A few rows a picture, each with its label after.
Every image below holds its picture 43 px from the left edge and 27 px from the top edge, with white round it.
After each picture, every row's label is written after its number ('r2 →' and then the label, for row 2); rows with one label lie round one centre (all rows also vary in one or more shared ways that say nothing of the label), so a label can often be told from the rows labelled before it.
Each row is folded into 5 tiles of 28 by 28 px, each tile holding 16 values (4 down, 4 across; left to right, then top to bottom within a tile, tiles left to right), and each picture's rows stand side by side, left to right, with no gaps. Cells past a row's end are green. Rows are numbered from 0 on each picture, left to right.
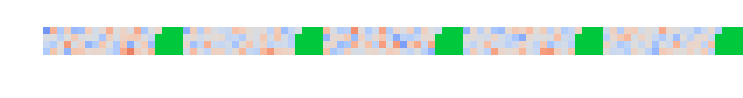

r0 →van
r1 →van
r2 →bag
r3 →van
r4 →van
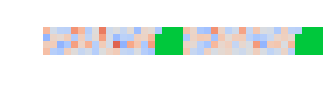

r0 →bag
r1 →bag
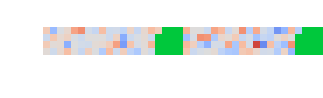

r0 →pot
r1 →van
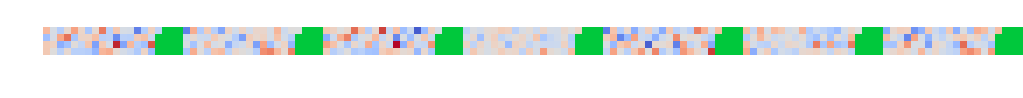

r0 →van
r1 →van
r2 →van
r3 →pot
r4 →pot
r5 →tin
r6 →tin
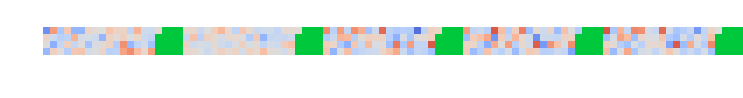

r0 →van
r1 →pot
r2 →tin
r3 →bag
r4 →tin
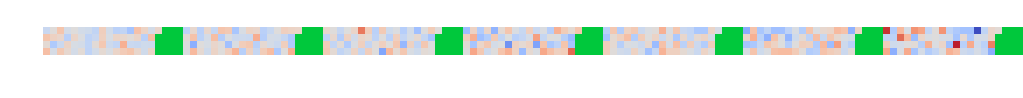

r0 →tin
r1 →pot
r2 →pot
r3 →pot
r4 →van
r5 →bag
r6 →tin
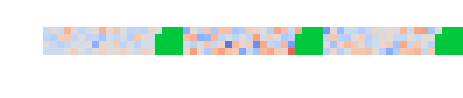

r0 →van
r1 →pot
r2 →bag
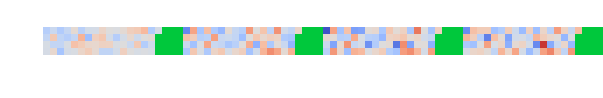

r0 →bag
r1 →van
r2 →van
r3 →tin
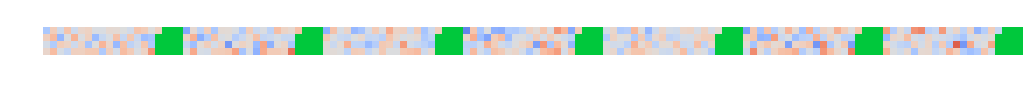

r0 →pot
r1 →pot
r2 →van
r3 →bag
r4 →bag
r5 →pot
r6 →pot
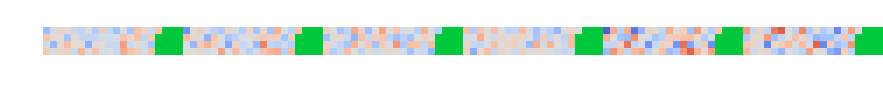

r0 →tin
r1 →tin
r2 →bag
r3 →tin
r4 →van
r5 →pot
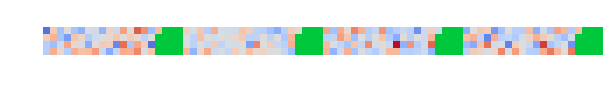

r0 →bag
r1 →tin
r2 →tin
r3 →tin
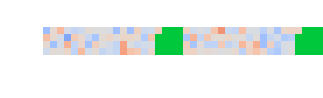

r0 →tin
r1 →pot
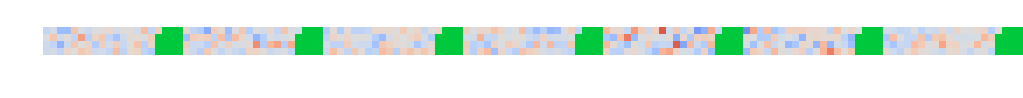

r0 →bag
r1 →bag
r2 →van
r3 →tin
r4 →van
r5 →van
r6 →bag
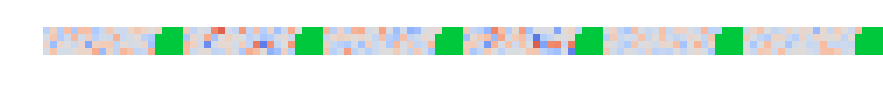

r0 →pot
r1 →pot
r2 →tin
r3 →bag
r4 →bag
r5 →tin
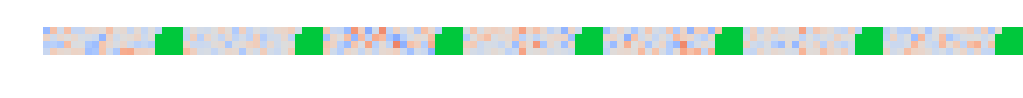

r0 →van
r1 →pot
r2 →bag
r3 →van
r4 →tin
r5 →van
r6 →bag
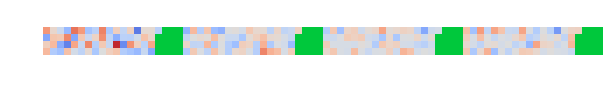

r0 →bag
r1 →van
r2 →van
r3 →tin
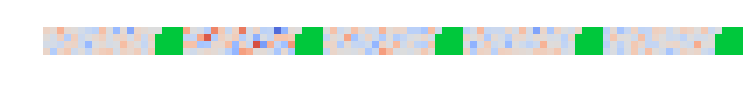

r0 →tin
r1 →van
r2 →van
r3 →tin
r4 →bag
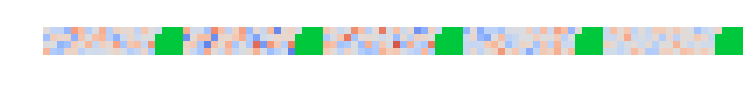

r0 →bag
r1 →bag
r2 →van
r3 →bag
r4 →van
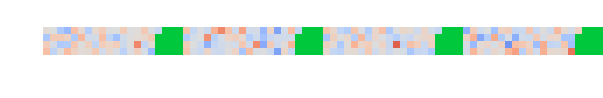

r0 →bag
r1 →pot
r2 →bag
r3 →pot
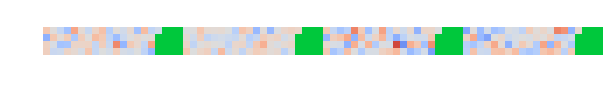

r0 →bag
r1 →tin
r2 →bag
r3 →bag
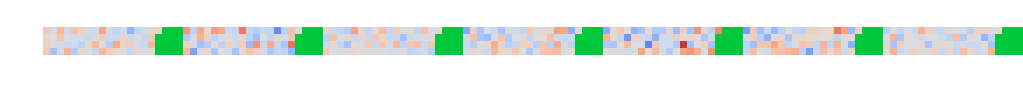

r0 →tin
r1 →tin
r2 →bag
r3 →bag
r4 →tin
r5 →bag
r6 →pot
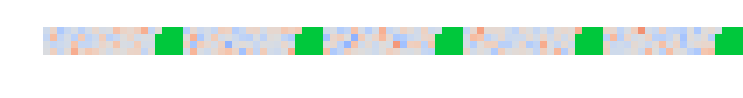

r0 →bag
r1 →pot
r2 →bag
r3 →tin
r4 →pot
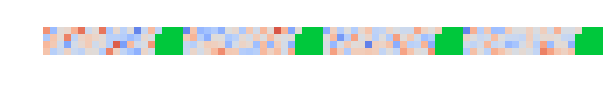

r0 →pot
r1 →bag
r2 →pot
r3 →van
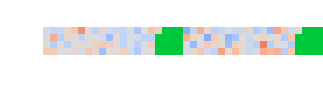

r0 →pot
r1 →tin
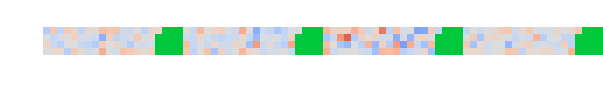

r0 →van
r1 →tin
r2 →van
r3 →pot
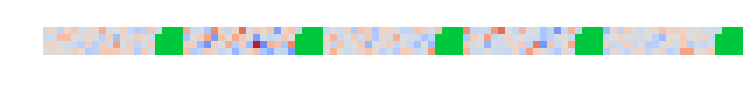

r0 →van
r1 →bag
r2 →pot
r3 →pot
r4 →van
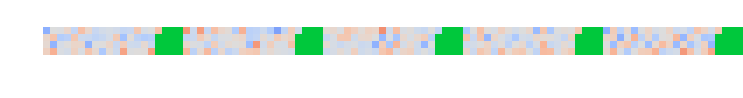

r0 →pot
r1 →tin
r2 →van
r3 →tin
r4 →pot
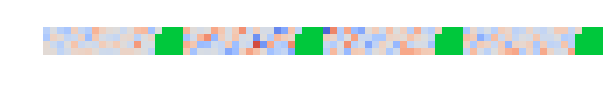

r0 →bag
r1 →van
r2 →van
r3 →pot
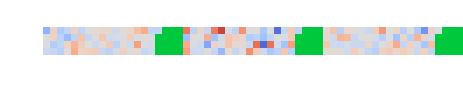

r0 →bag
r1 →pot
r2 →van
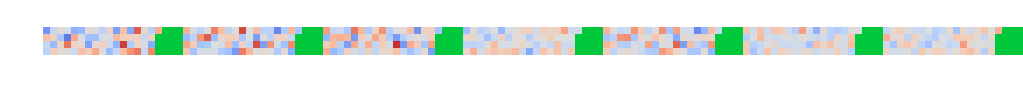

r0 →tin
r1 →van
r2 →bag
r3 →bag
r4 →van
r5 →tin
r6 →tin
